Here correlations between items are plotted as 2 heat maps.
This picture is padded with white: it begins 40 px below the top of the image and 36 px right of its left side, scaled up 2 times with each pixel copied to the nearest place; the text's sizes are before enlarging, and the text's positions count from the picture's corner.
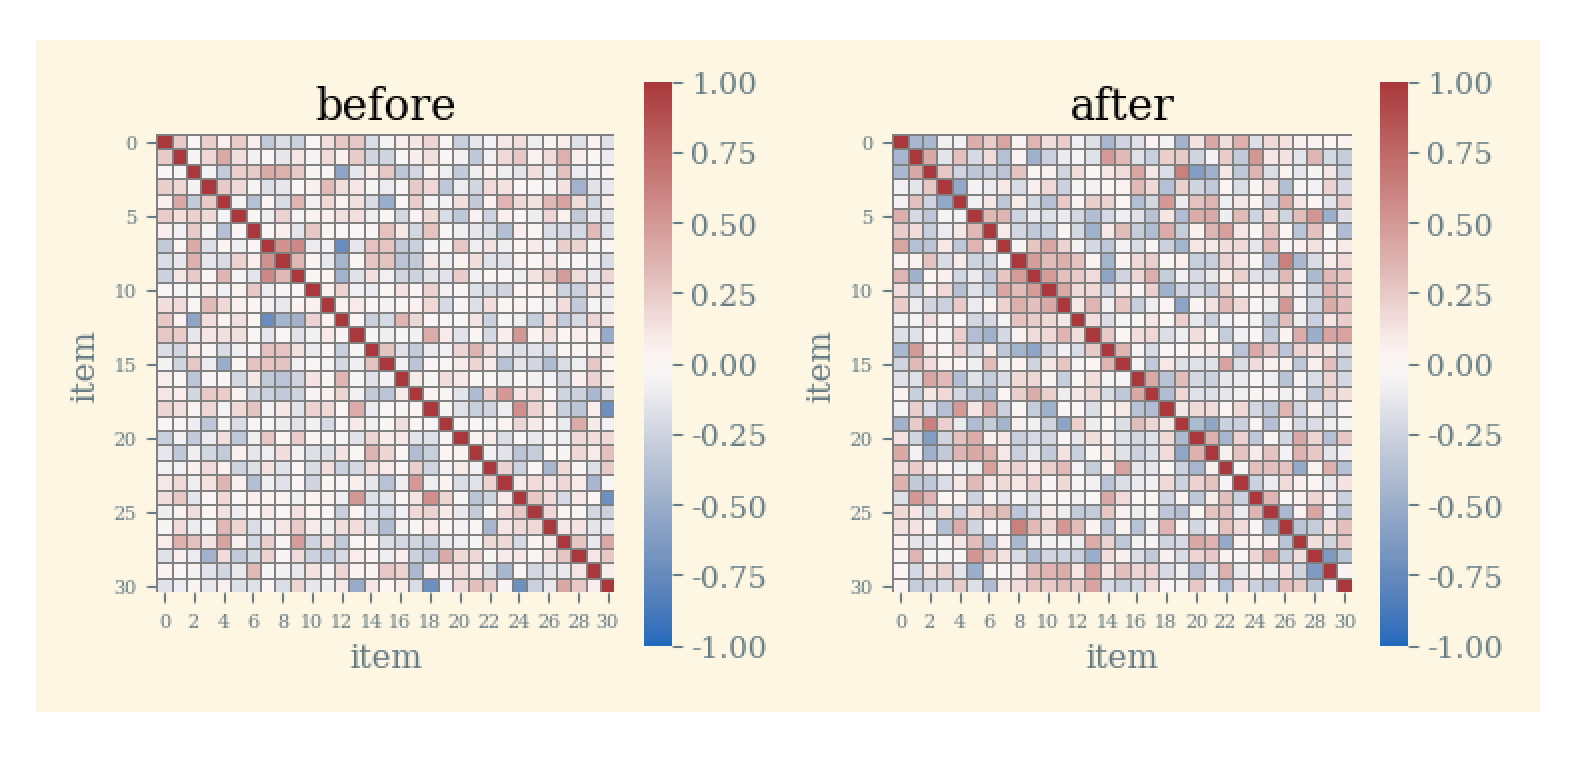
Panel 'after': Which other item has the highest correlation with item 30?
13
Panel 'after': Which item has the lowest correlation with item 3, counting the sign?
4
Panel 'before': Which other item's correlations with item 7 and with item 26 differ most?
12
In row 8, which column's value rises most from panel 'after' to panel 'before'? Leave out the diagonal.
14
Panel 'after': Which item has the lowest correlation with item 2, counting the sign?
20
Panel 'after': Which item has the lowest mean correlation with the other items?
19
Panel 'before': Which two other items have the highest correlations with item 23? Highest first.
17, 4
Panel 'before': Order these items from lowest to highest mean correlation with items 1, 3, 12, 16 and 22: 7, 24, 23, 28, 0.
7, 28, 24, 23, 0
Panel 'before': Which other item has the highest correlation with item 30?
27
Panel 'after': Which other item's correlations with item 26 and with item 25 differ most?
8
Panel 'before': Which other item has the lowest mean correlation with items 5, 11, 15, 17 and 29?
28
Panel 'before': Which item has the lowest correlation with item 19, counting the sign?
3
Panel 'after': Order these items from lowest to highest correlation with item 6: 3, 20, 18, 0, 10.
10, 3, 20, 0, 18
